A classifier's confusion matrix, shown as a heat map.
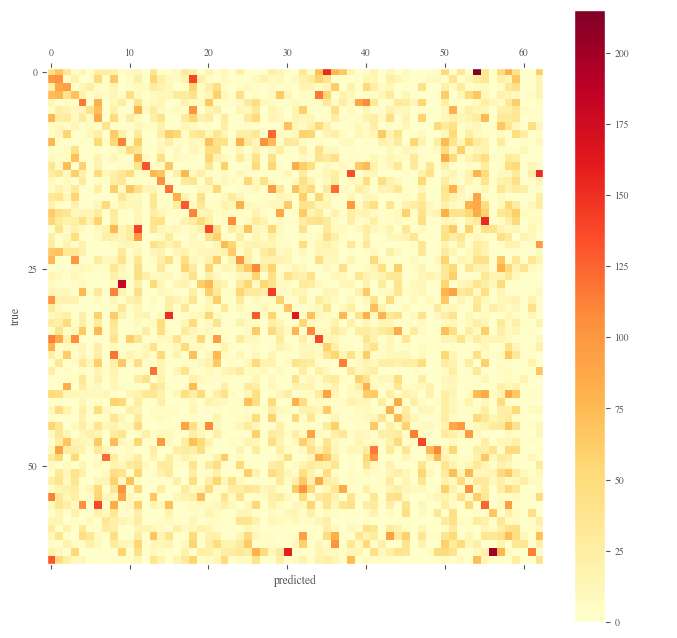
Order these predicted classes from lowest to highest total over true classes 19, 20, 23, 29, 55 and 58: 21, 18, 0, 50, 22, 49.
49, 22, 18, 21, 50, 0
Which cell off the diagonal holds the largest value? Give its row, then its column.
0, 54
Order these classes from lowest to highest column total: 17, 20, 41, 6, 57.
17, 41, 57, 20, 6
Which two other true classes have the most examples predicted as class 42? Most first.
31, 8
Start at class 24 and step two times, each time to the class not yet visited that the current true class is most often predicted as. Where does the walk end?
34
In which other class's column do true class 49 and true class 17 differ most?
38
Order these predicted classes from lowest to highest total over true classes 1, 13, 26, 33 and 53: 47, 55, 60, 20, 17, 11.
60, 47, 20, 11, 17, 55
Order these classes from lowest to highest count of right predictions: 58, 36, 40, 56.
58, 36, 56, 40
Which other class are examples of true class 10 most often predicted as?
52
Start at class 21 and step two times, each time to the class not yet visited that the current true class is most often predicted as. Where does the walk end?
50
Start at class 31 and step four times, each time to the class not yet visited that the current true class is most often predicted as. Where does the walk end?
28
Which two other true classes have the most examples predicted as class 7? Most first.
49, 17
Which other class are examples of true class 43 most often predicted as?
35
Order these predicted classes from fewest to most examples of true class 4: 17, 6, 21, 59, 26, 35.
21, 17, 35, 26, 59, 6
